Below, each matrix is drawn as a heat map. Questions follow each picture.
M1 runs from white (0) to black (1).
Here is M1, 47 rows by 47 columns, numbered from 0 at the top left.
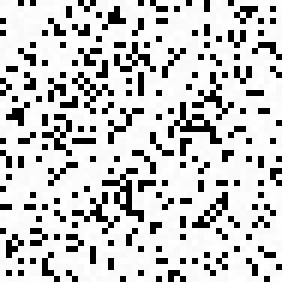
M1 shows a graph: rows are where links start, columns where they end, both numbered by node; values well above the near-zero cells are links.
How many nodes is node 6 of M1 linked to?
5
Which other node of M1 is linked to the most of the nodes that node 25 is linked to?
node 18
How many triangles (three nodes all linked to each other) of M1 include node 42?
7
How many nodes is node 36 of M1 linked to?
12
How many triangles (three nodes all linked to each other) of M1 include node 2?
3
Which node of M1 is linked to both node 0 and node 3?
node 23
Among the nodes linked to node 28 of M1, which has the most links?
node 21
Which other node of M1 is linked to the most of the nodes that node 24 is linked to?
node 19
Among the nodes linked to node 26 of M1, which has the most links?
node 15
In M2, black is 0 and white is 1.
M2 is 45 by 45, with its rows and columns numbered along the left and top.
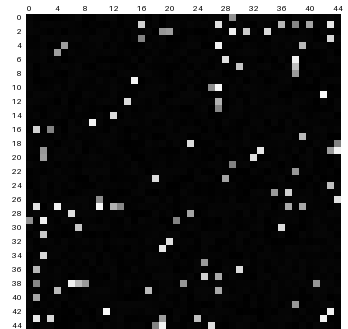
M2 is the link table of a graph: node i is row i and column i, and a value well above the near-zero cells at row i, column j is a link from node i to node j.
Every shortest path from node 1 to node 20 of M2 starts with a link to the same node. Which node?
node 43
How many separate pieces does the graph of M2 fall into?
2
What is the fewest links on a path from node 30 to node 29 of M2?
6
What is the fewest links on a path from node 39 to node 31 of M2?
6
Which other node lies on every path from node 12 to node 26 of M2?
node 27
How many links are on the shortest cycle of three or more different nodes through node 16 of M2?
4
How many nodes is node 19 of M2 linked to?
4
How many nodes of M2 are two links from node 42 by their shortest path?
4
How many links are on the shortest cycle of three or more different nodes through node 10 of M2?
7
